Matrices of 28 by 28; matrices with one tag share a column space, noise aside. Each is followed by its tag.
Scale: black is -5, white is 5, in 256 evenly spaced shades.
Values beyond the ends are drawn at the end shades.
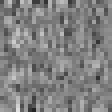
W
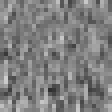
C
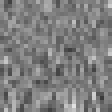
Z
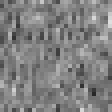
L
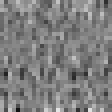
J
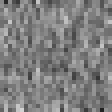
W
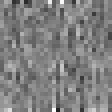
W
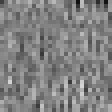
C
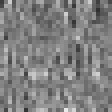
J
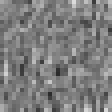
Z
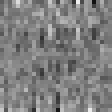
W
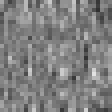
J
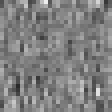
C
